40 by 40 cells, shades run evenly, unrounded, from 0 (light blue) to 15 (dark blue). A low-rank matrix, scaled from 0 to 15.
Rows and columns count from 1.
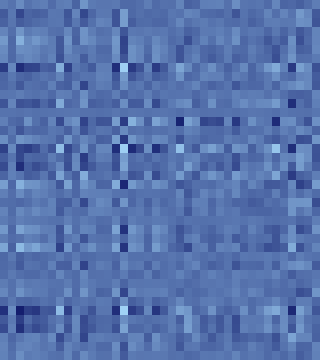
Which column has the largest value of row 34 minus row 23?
37
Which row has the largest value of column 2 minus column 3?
28
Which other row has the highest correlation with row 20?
31
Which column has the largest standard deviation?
16
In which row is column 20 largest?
17
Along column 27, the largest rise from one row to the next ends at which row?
18
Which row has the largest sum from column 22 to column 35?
14
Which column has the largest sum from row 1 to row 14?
3
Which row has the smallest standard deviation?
13
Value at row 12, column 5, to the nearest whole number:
11
